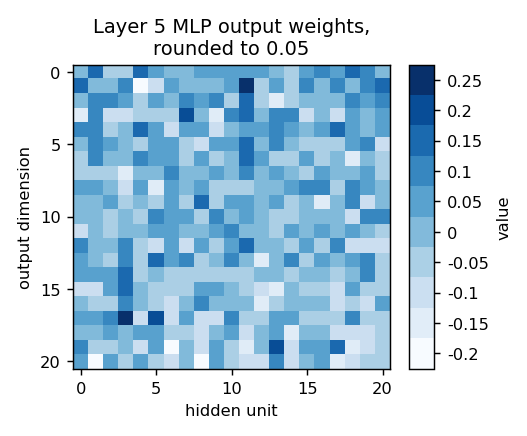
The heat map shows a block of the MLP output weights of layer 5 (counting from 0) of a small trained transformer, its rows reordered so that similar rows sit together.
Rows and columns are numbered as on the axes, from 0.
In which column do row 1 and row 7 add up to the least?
4
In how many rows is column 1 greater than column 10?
7
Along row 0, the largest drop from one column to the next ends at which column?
2
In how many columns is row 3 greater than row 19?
11
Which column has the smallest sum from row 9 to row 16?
12
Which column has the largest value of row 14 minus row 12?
19
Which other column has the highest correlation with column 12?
1
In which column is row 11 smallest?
0
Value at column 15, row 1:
0.1
